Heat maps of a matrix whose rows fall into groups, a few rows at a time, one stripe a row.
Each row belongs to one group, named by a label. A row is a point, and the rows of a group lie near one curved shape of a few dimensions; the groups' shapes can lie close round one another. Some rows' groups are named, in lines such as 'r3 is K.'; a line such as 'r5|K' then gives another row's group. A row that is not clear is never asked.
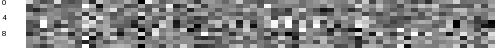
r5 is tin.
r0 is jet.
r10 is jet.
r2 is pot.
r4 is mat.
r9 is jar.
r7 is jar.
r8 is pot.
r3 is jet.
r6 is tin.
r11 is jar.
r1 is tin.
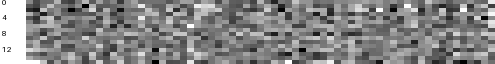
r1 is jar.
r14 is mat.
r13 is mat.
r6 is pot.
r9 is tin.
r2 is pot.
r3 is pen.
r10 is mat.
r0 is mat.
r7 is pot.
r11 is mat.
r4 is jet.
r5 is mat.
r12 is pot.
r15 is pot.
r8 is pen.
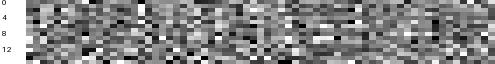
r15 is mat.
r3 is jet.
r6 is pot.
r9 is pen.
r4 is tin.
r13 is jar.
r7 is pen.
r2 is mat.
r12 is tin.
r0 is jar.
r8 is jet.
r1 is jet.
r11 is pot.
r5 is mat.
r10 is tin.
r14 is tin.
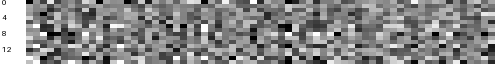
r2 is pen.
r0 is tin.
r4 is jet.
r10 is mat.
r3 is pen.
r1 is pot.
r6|mat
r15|mat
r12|tin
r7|mat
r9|tin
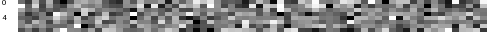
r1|pen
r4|jar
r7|pot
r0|pot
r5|mat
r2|pot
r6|jar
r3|mat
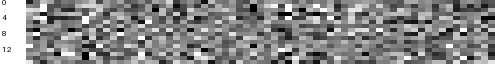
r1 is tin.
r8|mat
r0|tin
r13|mat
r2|pot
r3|mat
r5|jet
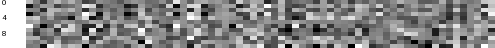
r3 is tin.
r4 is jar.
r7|mat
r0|pen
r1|tin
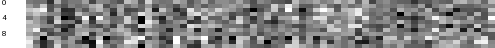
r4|mat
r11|jet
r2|pot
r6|jar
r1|pot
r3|jar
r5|jet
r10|tin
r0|jet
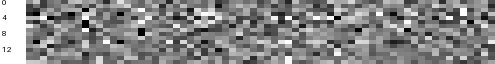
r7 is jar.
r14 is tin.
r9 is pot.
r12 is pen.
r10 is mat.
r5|jar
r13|pen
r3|pot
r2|jar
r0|mat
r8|jet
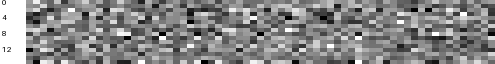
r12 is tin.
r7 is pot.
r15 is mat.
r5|jar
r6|pot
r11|jar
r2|pot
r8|pen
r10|tin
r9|pen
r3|jar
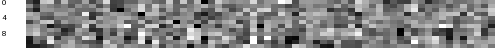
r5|tin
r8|jar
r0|mat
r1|pot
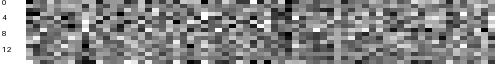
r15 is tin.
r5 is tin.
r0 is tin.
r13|jet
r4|mat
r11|jar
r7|jet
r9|mat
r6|mat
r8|mat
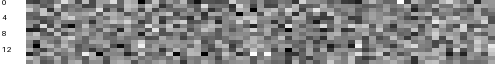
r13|tin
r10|mat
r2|tin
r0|jar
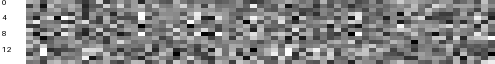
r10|mat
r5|jar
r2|jet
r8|mat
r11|pot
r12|tin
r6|jar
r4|mat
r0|jet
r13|tin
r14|jar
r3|jar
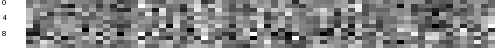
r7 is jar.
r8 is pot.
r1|jar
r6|pen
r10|jet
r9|mat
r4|pen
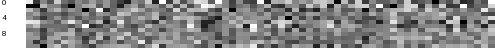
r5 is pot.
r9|jet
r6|jar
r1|pot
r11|pen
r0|pen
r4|tin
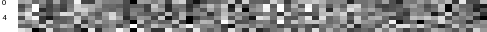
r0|jar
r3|mat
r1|tin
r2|tin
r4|pen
